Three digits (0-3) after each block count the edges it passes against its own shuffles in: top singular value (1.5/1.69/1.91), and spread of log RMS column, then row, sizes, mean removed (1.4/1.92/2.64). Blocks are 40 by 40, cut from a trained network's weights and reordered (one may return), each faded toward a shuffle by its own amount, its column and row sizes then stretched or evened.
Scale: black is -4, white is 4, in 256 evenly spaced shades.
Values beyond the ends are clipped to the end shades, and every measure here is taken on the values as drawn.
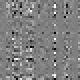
2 3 2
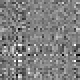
3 2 2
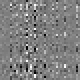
2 3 1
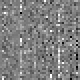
0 2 0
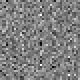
1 2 0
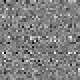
2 1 2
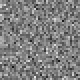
0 0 0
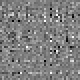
0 2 2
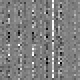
3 3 0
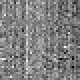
3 1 1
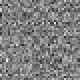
2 1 1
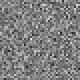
1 0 0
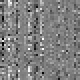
2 3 0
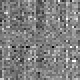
2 0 2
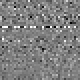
2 0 2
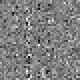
0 2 0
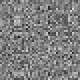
2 1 1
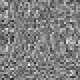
2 2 0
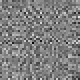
3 1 2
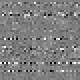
1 1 3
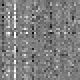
3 2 1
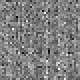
0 1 0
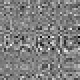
3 2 2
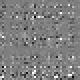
0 2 3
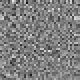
3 1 1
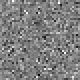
0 1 0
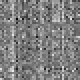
3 1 2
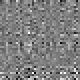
3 2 2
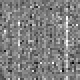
2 1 1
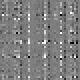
3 3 2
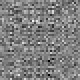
3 2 1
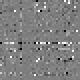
2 1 2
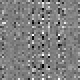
2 3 1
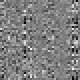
2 3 0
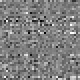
1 1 3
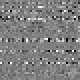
2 0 3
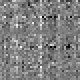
2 1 2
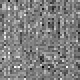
2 2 1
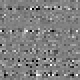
1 1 3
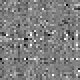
0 1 2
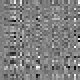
3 3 2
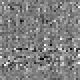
0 0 2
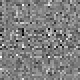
0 1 2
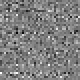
1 1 2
